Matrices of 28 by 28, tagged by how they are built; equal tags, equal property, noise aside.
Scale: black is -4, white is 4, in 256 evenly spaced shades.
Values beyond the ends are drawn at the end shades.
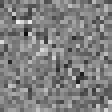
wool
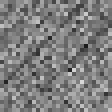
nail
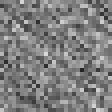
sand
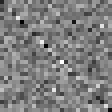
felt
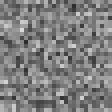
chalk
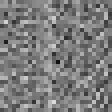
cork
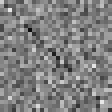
felt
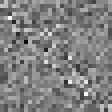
wool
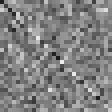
felt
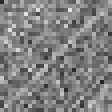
nail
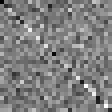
felt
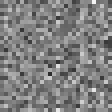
cork
